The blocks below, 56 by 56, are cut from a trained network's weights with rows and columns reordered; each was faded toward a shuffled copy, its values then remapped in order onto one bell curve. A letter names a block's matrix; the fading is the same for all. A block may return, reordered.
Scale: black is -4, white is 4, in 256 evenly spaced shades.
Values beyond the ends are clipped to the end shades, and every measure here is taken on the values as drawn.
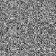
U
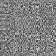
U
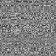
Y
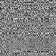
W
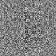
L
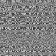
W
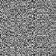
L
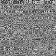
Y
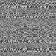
W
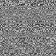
Y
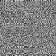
Y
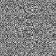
L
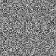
U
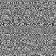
Y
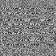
W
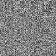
U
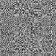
L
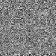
U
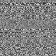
W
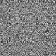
U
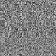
U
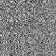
U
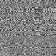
W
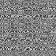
W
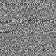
Y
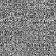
L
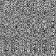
L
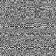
Y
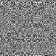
Y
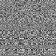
Y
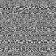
W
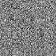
U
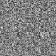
U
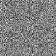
L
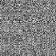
L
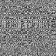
Y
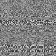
W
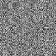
U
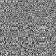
Y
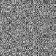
U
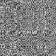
L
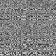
W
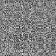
L
